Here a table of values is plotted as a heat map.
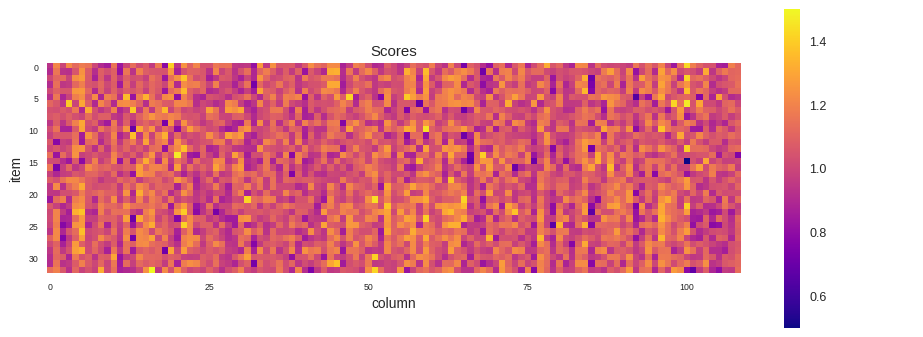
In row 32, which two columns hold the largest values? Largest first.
16, 51
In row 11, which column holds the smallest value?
65
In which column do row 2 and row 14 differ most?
68
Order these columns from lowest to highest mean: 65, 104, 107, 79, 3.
79, 104, 3, 107, 65
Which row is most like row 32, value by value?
8
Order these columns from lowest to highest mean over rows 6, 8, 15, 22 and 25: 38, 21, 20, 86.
38, 86, 20, 21
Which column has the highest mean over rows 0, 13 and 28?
100
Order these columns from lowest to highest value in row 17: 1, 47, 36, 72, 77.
1, 36, 47, 72, 77
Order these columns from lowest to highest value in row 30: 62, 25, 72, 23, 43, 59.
43, 62, 23, 25, 72, 59
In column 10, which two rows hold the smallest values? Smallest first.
6, 8
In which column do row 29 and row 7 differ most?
18
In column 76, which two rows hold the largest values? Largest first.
6, 1
